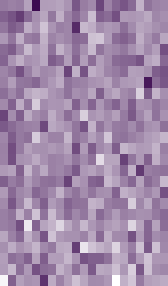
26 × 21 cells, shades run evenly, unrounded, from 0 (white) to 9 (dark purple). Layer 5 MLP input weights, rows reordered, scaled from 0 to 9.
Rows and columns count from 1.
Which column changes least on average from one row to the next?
14
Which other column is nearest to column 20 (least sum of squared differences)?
9
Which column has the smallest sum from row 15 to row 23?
4
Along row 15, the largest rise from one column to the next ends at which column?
16
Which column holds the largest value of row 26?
6
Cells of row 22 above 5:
5
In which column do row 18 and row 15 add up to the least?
13
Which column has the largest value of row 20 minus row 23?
11
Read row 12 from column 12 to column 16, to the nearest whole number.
3 5 4 5 5
